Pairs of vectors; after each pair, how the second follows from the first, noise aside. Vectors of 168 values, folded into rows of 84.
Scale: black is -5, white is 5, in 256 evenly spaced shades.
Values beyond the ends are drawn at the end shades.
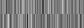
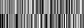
wrapped around, negated, scaled up.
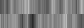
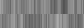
wrapped around, shrunk.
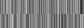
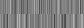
partly zeroed.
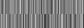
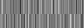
negated, partly zeroed.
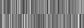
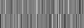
wrapped around, partly zeroed.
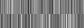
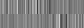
wrapped around, negated, partly zeroed.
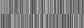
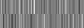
wrapped around, negated, partly zeroed.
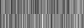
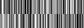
wrapped around, negated, scaled up.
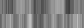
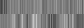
wrapped around, partly zeroed.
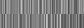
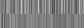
partly zeroed.
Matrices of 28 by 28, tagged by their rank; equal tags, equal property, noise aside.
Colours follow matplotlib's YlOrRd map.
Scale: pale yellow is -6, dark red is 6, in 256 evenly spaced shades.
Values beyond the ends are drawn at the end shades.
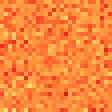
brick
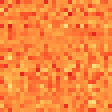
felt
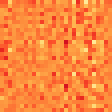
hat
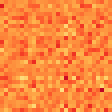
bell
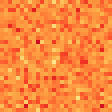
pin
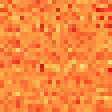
pin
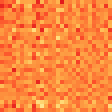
felt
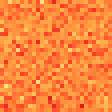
brick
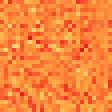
brick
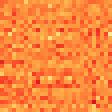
felt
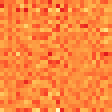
hat
